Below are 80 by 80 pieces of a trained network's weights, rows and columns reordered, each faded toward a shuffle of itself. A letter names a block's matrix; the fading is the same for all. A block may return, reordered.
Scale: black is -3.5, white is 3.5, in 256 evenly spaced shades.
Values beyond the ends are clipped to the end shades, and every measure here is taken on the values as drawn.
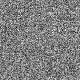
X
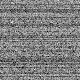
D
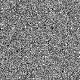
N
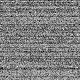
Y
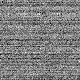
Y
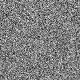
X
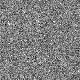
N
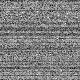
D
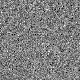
N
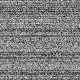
Y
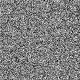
X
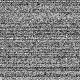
Y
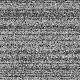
D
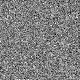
N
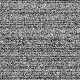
D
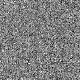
N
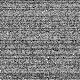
D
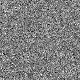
N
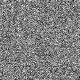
N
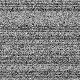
D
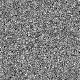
N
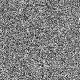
X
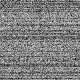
D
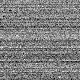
Y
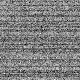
D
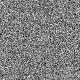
X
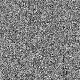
X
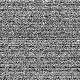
Y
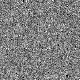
N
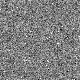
N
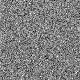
X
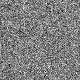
X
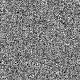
X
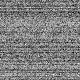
Y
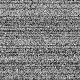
D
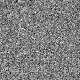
N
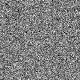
X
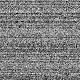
Y
